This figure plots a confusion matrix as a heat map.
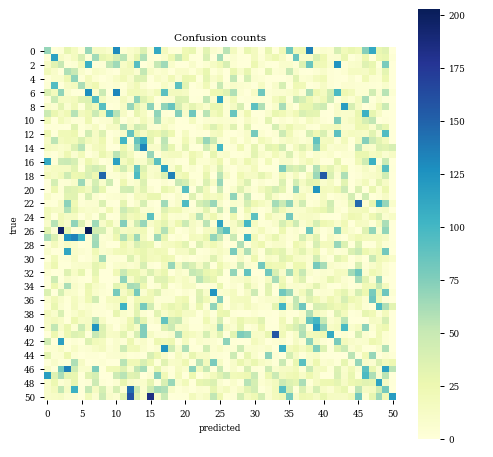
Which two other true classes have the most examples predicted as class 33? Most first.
41, 22
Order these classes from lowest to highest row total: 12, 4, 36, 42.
4, 42, 36, 12
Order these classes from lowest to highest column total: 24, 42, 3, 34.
24, 42, 3, 34
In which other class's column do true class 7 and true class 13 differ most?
25
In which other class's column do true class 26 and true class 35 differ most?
6
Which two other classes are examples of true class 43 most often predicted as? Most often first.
17, 34
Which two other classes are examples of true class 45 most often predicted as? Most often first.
37, 24
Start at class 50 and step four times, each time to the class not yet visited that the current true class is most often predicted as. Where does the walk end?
2
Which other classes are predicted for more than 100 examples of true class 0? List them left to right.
10, 16, 38, 47
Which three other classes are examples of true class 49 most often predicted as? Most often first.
12, 4, 34
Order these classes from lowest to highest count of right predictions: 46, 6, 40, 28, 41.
28, 40, 46, 41, 6
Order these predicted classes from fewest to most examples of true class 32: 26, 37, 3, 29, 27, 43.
26, 43, 3, 37, 27, 29
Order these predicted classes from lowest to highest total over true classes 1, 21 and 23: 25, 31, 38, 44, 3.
31, 38, 44, 3, 25
